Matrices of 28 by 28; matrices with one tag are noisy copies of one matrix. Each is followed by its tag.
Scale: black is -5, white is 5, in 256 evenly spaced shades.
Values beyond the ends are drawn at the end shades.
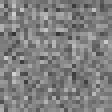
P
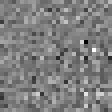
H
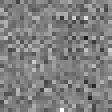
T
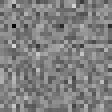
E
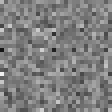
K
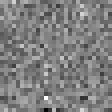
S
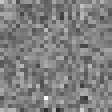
S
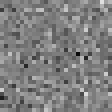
H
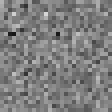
P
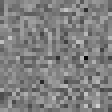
H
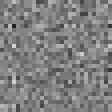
E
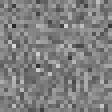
E
